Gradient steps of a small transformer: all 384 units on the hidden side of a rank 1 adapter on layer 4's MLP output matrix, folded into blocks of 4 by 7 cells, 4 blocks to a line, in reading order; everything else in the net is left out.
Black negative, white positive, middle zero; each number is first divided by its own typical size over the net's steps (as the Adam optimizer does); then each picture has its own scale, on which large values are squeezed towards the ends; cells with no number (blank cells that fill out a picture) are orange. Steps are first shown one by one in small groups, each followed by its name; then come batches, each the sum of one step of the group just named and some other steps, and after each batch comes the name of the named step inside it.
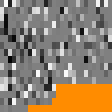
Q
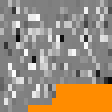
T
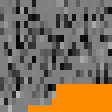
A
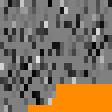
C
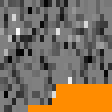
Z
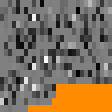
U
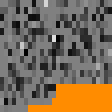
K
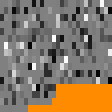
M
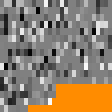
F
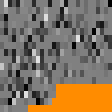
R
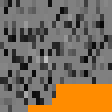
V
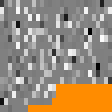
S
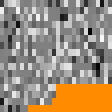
S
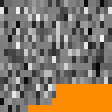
S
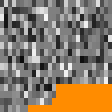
Q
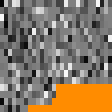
Q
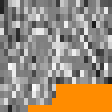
T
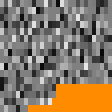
F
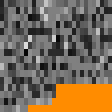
K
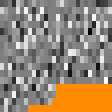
S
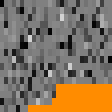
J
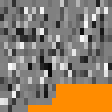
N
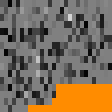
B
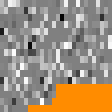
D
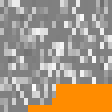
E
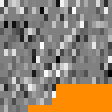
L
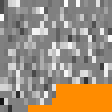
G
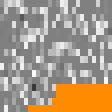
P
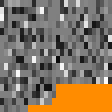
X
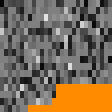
J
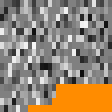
N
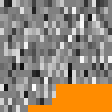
E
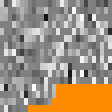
E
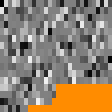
J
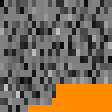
J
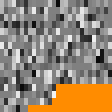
L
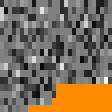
X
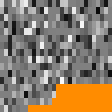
L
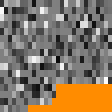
X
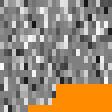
P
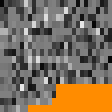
J
